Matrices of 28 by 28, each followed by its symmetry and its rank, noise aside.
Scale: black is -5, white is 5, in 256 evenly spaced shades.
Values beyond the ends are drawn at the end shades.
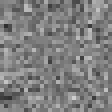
antisymmetric, rank six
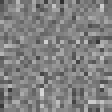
no symmetry, rank five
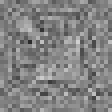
symmetric, rank six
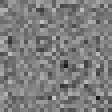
symmetric, rank four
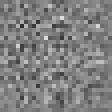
no symmetry, rank five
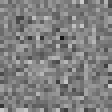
no symmetry, rank six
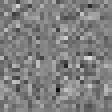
no symmetry, rank four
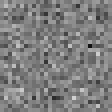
no symmetry, rank five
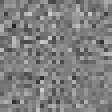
no symmetry, rank six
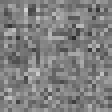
antisymmetric, rank six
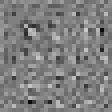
symmetric, rank four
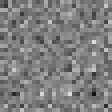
symmetric, rank four
